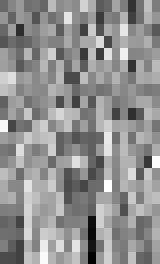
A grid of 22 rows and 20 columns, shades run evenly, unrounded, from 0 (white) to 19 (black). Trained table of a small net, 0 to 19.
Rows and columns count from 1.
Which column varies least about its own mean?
15
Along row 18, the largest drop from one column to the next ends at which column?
13
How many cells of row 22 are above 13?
4
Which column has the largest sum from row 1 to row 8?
17
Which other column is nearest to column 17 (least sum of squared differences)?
5
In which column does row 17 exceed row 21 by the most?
10
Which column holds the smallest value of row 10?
8
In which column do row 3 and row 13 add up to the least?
16
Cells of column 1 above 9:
12
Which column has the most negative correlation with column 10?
19
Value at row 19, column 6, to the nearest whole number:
7
